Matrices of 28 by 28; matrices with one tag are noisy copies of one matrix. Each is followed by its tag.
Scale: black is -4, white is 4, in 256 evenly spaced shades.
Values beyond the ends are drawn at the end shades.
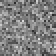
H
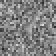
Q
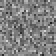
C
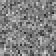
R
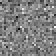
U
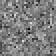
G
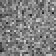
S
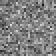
S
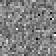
C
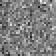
S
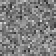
H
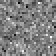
Q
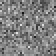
Q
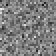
C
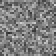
H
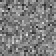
C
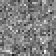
R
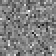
U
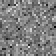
Q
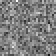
G
